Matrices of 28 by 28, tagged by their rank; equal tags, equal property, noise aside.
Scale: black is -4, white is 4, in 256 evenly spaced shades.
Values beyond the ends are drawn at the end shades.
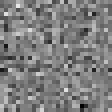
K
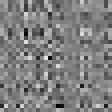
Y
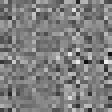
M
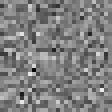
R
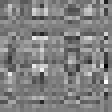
Y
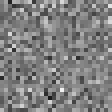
K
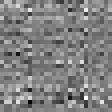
Y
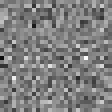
M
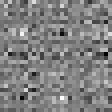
M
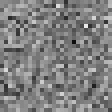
K
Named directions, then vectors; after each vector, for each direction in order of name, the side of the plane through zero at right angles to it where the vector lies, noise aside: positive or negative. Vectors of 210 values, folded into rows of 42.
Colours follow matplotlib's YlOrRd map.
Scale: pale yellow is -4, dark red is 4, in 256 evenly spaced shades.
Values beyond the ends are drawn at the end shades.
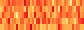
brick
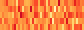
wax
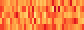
negative, negative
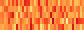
positive, negative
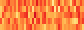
positive, positive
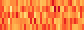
negative, negative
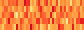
positive, negative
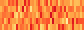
positive, negative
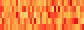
negative, negative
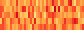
negative, negative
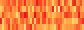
positive, positive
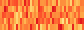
positive, negative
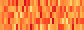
positive, negative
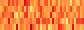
positive, negative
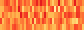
positive, positive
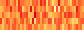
positive, positive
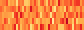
negative, positive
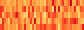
negative, negative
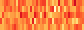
positive, positive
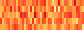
positive, positive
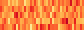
negative, positive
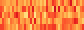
negative, negative
